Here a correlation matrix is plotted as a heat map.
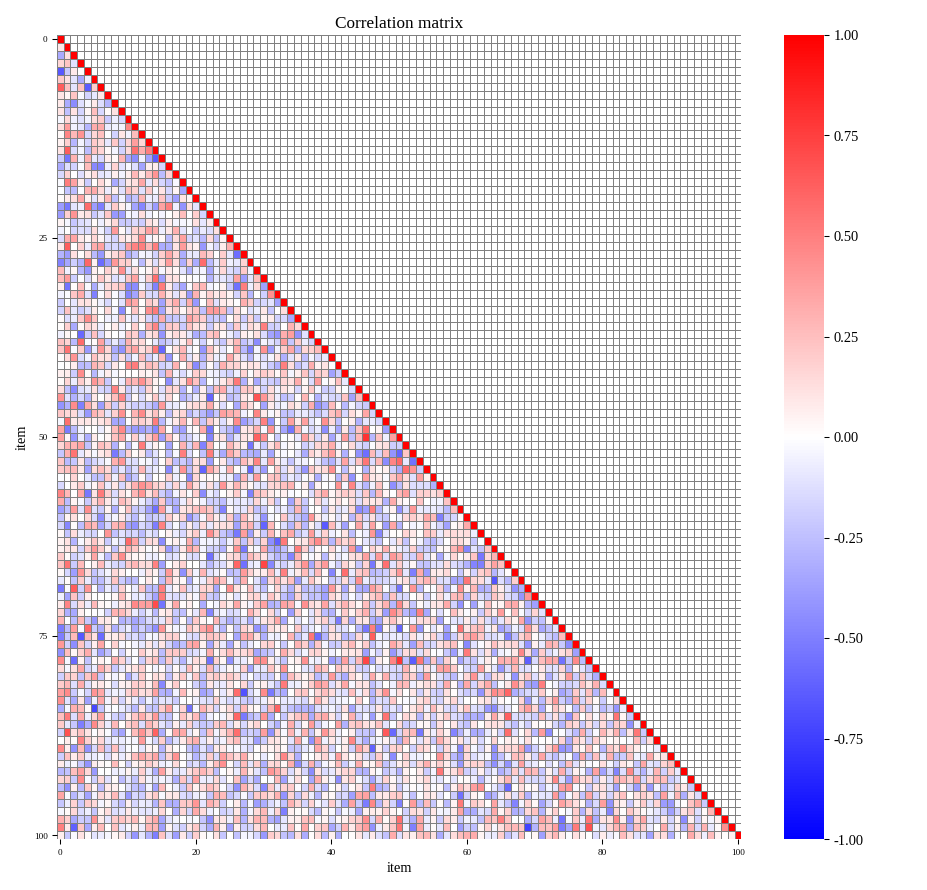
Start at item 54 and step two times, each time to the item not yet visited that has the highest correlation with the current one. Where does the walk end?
12
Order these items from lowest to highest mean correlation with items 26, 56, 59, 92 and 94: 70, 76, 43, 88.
76, 70, 88, 43
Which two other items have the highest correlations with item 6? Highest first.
0, 57
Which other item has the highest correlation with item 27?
31
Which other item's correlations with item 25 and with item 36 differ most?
78
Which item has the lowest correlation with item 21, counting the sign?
54
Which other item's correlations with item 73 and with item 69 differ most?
99
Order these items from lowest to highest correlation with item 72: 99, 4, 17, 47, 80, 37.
80, 17, 37, 4, 47, 99
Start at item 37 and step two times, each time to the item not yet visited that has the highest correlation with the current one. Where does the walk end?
46
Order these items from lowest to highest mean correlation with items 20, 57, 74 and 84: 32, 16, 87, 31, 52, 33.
33, 16, 87, 52, 31, 32
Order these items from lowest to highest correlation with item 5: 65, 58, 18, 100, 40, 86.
100, 18, 58, 40, 65, 86
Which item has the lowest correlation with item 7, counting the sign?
28
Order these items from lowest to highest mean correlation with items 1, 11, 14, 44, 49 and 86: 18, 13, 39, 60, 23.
60, 18, 23, 39, 13
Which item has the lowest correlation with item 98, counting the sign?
74
